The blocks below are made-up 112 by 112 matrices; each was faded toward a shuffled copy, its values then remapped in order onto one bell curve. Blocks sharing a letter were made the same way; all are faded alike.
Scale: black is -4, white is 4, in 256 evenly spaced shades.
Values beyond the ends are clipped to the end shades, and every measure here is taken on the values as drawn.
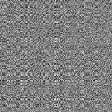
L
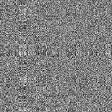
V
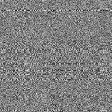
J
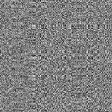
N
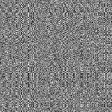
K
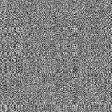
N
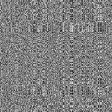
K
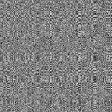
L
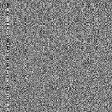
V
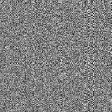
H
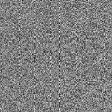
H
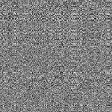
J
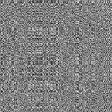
L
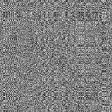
N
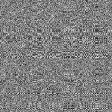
J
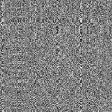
H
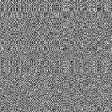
L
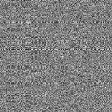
J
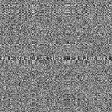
J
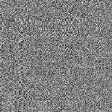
H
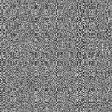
K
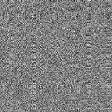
V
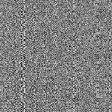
H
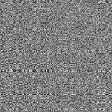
J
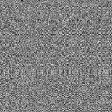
N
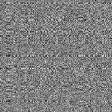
J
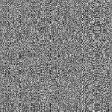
H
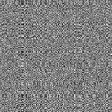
L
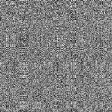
V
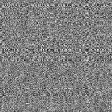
J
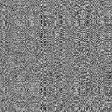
K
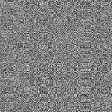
N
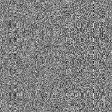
H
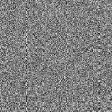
H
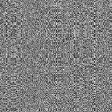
K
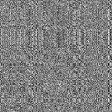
K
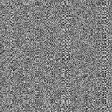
V
